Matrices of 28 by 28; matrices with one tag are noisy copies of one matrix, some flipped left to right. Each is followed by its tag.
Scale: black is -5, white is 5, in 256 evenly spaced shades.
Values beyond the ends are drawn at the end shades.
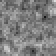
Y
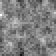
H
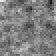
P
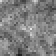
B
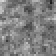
P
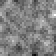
H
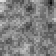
P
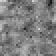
P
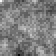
B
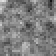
P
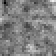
P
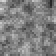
P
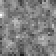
H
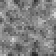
H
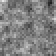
P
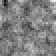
P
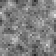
H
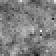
B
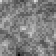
B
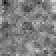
P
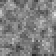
H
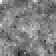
B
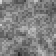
B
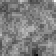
B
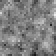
H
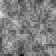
H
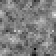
H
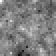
B
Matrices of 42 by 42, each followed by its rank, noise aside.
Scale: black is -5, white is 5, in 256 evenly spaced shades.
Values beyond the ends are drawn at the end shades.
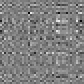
three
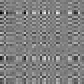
one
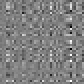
two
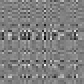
two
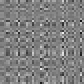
two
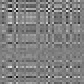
one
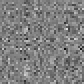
six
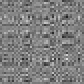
three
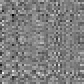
four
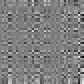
two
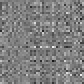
four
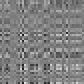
two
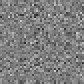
six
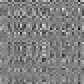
three
